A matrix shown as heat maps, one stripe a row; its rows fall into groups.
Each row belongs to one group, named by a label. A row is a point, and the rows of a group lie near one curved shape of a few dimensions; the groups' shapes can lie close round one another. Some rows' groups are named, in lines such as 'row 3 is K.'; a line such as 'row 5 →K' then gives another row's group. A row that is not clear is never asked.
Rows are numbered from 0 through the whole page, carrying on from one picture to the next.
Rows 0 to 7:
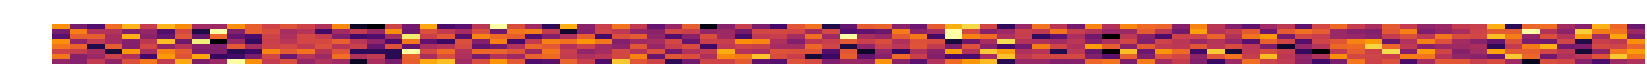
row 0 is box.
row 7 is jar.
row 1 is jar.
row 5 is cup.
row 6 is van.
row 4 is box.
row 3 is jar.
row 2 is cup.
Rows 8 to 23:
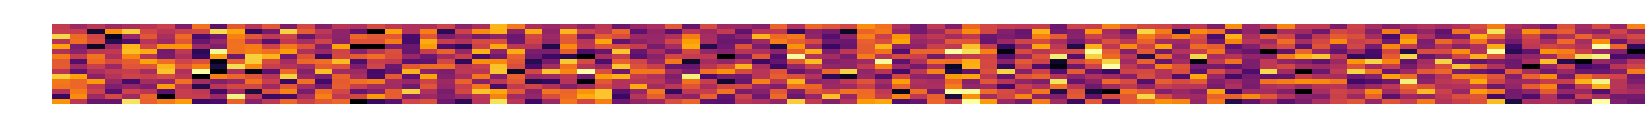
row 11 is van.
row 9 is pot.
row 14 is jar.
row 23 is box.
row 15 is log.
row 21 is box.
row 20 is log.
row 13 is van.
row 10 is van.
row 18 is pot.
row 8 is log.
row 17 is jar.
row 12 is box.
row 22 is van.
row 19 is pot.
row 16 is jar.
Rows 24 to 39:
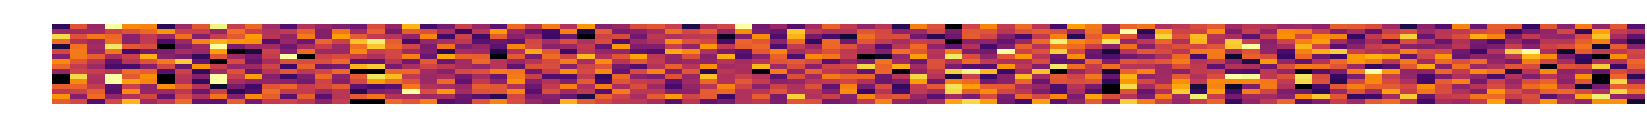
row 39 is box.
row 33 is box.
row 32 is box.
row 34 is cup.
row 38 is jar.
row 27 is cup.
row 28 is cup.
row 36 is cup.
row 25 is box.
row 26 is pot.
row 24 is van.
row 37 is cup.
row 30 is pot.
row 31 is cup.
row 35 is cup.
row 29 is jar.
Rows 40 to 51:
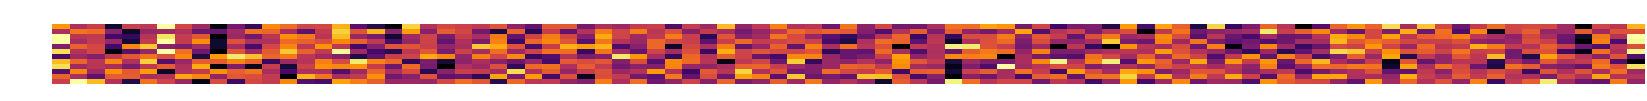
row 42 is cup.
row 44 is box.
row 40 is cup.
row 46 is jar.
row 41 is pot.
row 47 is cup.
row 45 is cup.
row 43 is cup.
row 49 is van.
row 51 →pot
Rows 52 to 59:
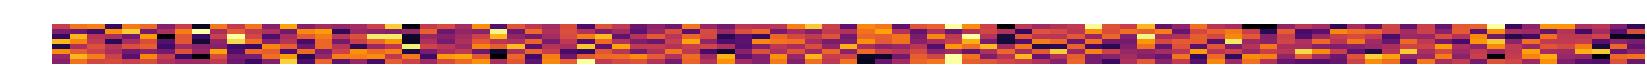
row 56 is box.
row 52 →van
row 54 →van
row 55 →van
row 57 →jar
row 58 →pot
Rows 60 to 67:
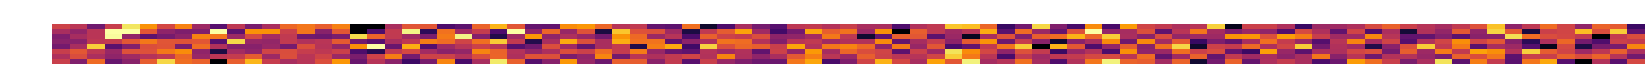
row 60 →box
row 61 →van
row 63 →jar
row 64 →box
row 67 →log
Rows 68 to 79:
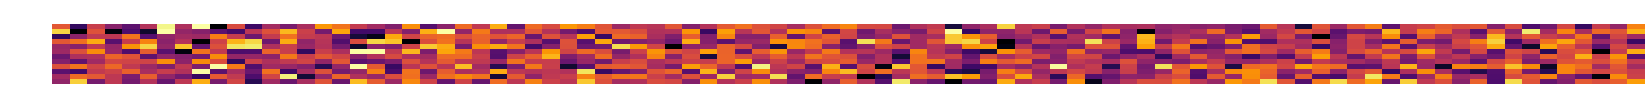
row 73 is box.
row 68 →jar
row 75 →van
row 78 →pot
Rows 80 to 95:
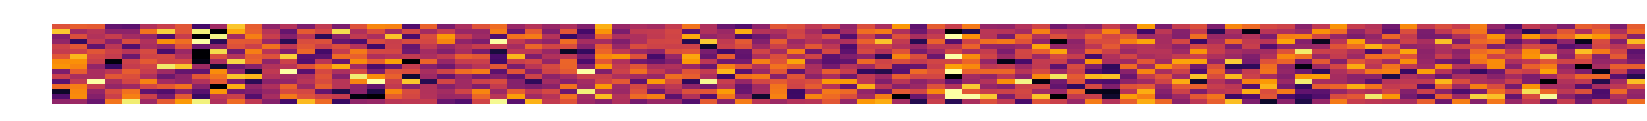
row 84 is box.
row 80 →van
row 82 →jar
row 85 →jar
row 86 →pot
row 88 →cup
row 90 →cup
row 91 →box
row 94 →box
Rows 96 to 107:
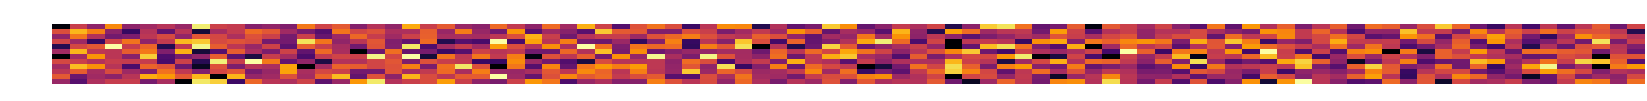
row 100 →van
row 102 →box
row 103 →jar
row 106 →jar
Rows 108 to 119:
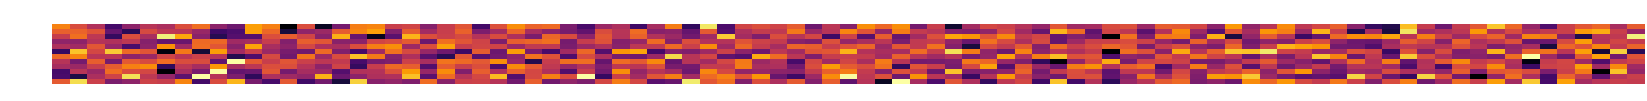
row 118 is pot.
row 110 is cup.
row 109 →pot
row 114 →jar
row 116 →van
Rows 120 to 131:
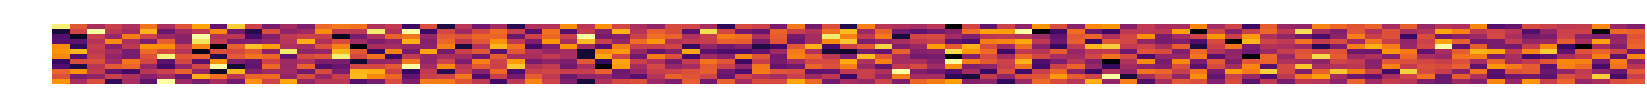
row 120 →cup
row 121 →box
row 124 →log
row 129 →van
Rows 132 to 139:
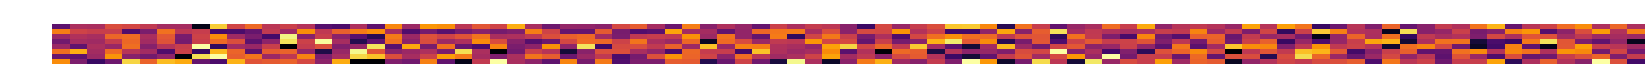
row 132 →jar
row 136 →pot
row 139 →box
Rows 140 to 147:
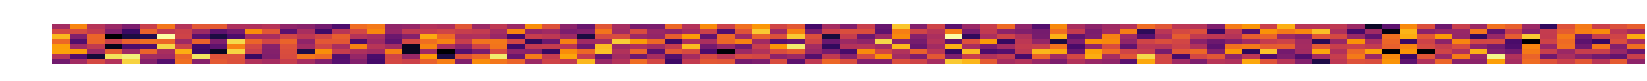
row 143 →jar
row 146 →pot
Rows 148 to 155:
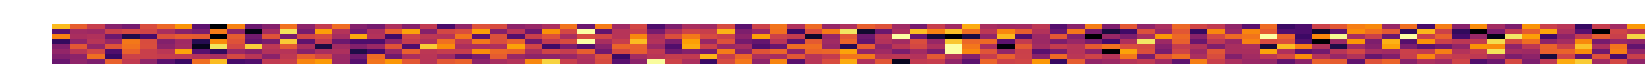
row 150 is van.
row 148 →cup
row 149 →pot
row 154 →box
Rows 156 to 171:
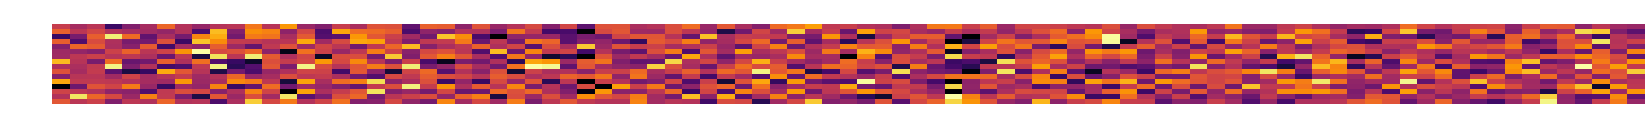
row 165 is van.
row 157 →jar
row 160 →box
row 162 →jar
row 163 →jar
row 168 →cup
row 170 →pot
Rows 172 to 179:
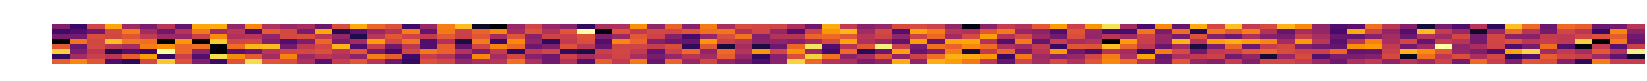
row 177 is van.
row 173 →pot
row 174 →van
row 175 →cup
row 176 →log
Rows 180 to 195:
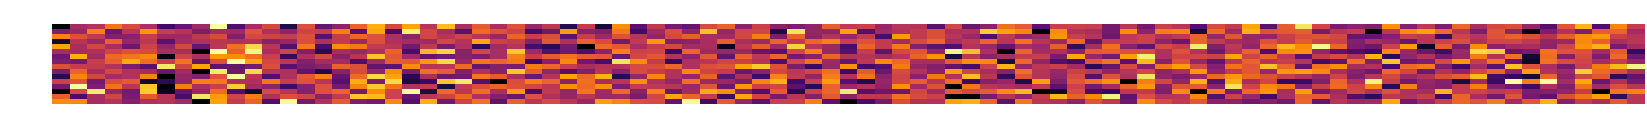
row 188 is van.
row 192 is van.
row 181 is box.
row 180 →cup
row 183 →van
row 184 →pot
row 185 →jar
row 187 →jar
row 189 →jar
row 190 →van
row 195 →pot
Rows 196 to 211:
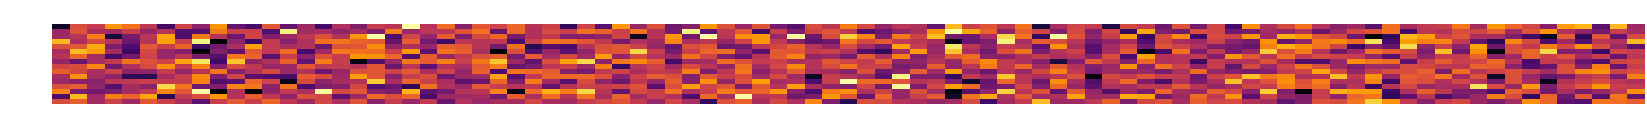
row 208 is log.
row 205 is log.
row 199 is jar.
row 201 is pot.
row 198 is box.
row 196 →cup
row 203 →jar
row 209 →jar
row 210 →van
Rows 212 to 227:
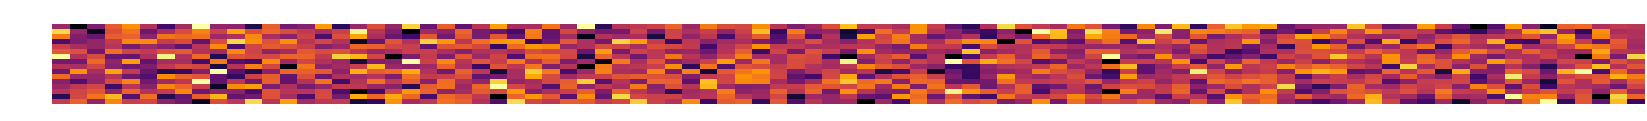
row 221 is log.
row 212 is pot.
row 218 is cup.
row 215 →jar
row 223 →pot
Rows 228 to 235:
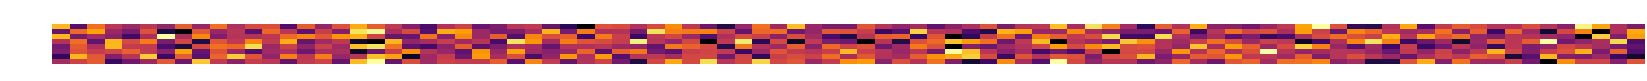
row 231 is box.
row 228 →jar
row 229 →box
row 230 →cup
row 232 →cup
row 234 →van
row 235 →box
